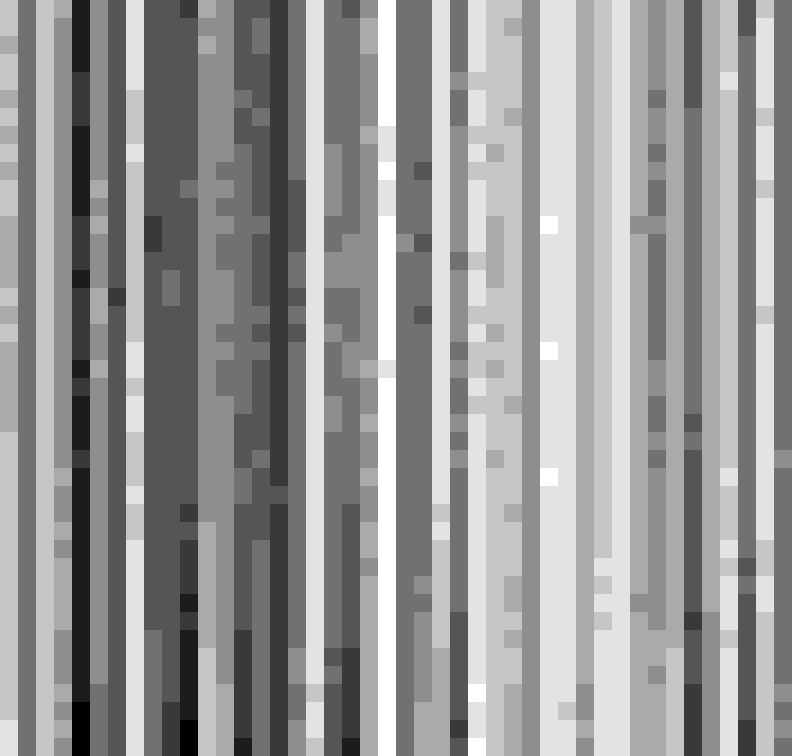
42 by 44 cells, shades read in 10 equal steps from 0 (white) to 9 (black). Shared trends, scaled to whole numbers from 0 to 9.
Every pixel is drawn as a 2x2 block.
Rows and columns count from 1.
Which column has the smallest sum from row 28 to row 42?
22
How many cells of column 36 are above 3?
2
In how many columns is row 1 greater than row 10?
8
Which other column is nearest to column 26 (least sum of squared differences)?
19
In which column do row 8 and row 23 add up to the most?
5
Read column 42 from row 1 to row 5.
6 6 5 5 5
